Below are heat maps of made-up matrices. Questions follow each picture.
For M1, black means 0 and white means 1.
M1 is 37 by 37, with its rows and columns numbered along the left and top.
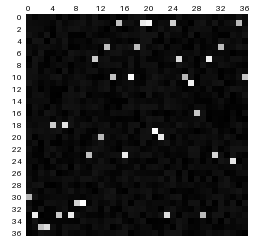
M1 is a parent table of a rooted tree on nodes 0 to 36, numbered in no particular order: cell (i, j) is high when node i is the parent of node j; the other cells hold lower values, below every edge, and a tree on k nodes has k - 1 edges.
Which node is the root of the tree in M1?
33
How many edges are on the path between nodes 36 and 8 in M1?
4
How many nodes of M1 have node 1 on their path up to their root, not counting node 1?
11
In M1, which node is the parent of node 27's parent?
7
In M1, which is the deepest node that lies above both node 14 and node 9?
23
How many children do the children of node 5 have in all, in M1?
2
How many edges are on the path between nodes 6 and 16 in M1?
5
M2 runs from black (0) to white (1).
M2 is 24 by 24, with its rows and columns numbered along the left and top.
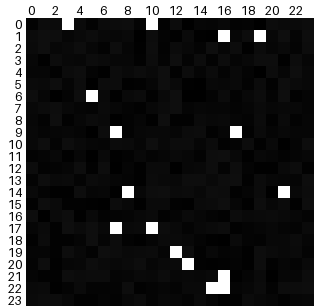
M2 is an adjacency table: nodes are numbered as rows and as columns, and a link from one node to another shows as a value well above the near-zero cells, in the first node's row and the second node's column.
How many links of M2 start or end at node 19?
2
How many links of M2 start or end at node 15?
1
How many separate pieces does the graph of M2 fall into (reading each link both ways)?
9
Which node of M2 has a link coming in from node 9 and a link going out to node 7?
node 17
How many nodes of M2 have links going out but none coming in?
7
